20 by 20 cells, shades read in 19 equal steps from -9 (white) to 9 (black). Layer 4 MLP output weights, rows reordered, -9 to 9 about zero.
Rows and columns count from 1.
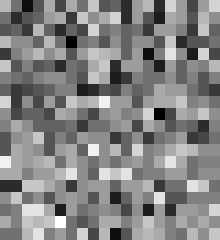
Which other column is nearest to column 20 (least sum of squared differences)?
13
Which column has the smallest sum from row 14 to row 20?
4
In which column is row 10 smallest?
14
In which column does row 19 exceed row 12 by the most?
8
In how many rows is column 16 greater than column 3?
8
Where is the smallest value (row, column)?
19, 6
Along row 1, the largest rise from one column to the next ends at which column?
15
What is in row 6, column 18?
-1
